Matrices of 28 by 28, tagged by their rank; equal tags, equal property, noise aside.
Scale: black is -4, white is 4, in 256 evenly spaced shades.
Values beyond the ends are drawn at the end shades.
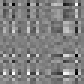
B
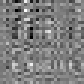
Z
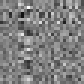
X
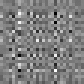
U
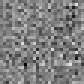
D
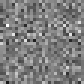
X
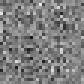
D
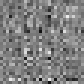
Z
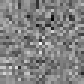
D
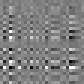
B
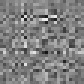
X
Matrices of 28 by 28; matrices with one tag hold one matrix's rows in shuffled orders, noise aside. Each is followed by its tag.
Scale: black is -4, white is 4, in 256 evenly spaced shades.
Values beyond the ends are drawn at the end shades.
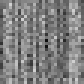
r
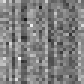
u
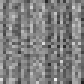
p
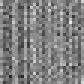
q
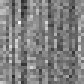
u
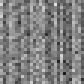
p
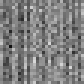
q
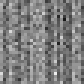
p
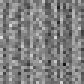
p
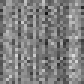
r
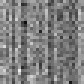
u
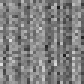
p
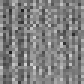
q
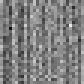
q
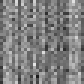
r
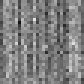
r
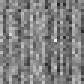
p
